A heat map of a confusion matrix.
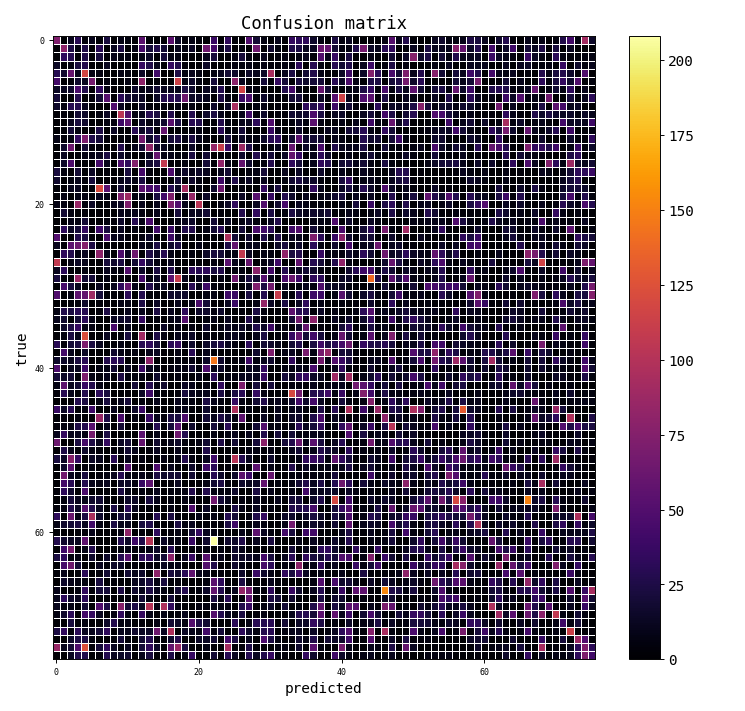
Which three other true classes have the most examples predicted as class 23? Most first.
13, 15, 18
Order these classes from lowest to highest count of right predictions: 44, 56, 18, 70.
44, 18, 70, 56
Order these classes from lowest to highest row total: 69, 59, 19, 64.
59, 19, 64, 69
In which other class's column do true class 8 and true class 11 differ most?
25
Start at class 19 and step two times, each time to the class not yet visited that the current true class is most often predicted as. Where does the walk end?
63
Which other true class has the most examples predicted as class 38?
1
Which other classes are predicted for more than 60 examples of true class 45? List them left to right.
25, 41, 50, 51, 57, 70
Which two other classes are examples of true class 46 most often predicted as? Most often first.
72, 6
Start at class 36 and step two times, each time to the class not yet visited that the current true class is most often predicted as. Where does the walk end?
30
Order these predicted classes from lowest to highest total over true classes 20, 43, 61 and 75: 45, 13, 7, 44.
45, 7, 44, 13
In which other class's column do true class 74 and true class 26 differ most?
4
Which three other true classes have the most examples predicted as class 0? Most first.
27, 74, 49
